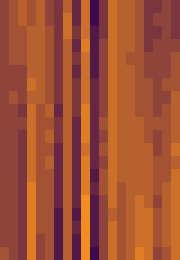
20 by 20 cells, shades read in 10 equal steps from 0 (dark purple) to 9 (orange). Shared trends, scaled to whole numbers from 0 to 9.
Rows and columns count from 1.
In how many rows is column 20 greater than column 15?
8
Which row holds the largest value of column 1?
20
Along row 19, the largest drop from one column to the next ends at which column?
11
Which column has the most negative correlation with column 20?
3
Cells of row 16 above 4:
12
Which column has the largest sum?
10
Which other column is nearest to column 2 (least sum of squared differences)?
1
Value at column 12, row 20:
4
